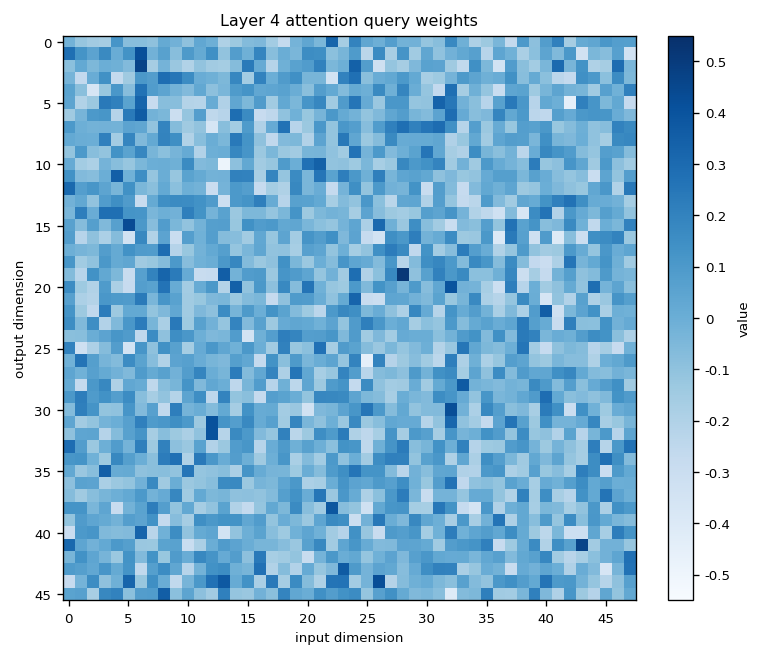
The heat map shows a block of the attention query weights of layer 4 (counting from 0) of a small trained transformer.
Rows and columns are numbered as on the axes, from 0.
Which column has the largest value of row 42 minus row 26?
16
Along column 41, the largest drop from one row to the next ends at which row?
3
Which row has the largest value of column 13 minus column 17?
19
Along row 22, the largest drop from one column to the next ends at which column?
41
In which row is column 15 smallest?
24
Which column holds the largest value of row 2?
6
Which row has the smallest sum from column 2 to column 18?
0
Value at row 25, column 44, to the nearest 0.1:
-0.2
